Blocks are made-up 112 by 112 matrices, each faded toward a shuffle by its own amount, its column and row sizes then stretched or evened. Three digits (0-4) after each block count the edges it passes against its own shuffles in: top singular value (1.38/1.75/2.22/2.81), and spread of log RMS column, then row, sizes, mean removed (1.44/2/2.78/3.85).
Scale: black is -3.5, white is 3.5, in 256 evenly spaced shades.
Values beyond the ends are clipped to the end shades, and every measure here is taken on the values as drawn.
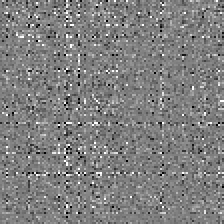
3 3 3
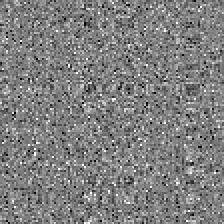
3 2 0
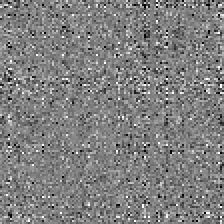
2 3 3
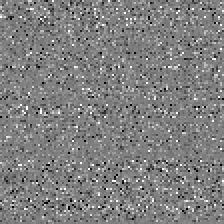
0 0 3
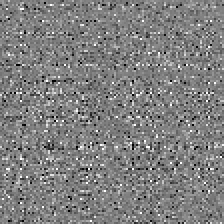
3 1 3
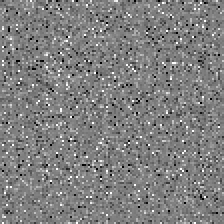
0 1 1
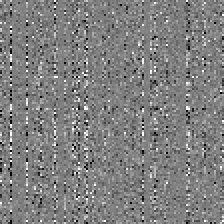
3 4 1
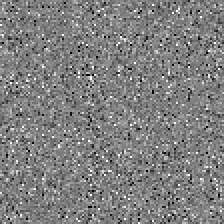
0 2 1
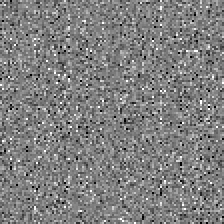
2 2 0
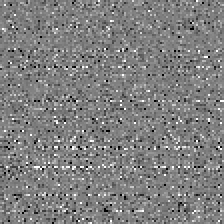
3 1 3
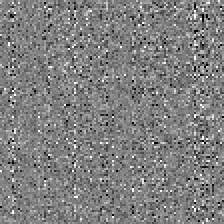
2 3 2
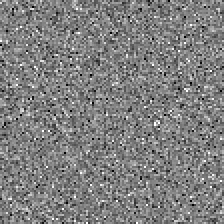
0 0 0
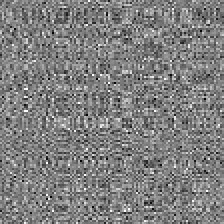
4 2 1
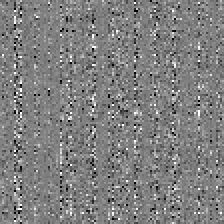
1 4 1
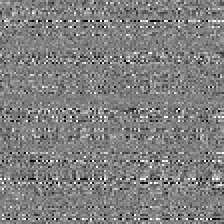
4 1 4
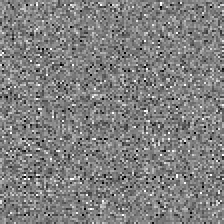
2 1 2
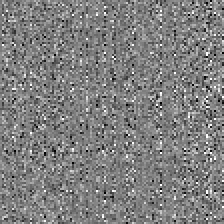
0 4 1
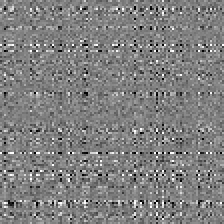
4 3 4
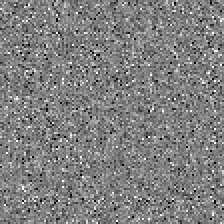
1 1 1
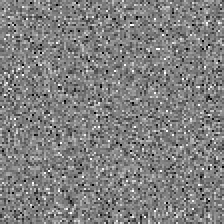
2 0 1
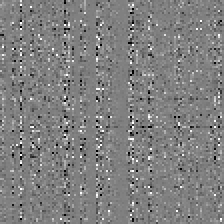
2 4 2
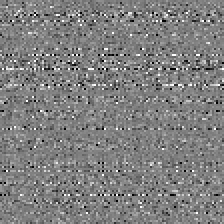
3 0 4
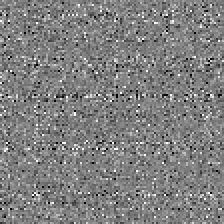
2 2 3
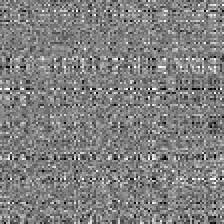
4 2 4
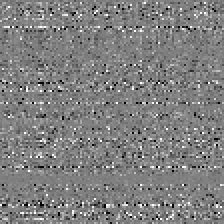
3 1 4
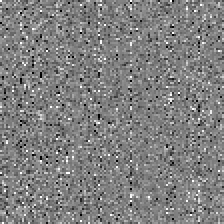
0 3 0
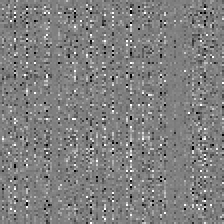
2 4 2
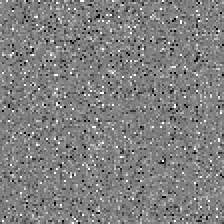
0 1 1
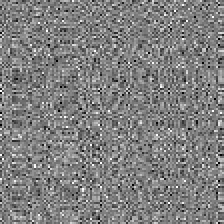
4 2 1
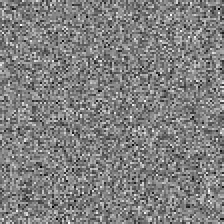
2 0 0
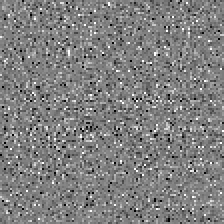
3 1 1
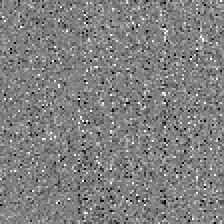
1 2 0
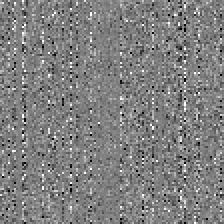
1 4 0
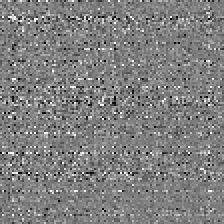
1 2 4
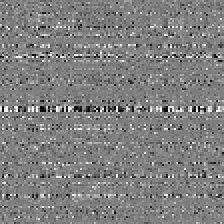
4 1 4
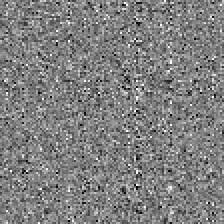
2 2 1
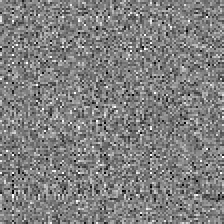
3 2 1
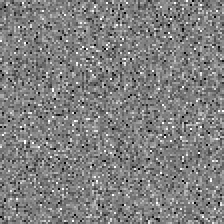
1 0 0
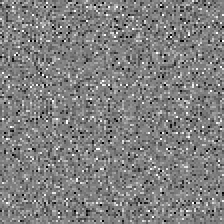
2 0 2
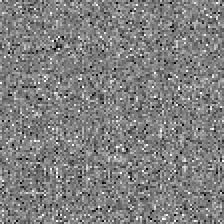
2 0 1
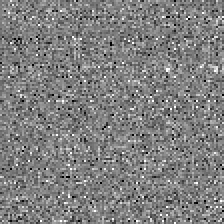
1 1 3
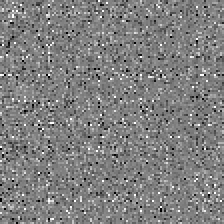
1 2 2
